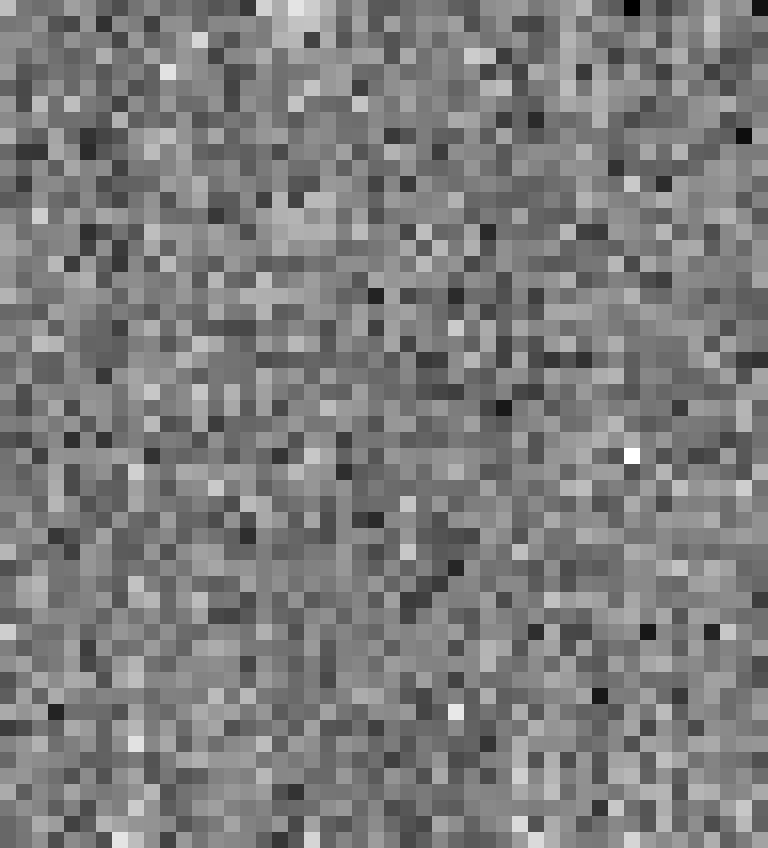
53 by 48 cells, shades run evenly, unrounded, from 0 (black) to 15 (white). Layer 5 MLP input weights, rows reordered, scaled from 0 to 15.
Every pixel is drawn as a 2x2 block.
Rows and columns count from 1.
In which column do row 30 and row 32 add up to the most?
9
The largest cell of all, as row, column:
29, 40
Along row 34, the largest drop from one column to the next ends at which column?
4
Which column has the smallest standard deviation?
44
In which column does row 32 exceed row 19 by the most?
26
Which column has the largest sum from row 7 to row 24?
12
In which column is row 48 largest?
42
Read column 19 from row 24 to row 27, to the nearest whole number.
9 6 8 9
